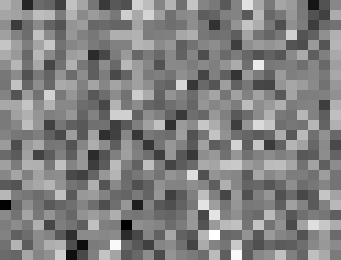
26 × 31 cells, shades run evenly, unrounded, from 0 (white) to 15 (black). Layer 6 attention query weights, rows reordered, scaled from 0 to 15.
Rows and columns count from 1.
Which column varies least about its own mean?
15
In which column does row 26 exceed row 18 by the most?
18
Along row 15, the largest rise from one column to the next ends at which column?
25
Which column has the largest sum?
10
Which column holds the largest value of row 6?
9
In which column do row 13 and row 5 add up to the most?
22
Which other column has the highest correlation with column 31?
2
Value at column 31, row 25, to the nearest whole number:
7
